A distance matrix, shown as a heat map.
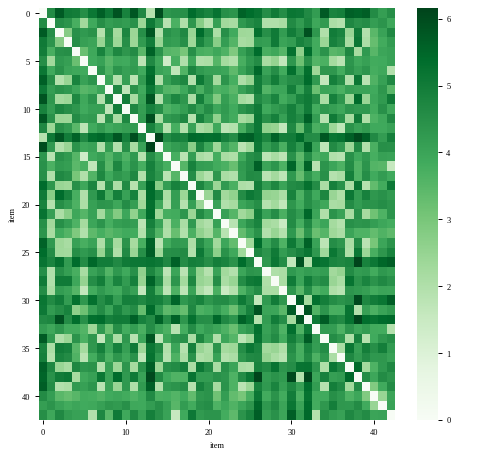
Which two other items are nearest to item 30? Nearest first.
26, 32
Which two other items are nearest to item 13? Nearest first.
0, 41
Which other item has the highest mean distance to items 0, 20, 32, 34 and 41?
38
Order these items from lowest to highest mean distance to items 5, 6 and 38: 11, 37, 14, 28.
28, 14, 11, 37
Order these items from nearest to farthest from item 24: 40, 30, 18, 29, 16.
18, 40, 29, 16, 30
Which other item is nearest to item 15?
5
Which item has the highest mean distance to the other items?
13
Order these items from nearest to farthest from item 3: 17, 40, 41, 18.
18, 40, 41, 17
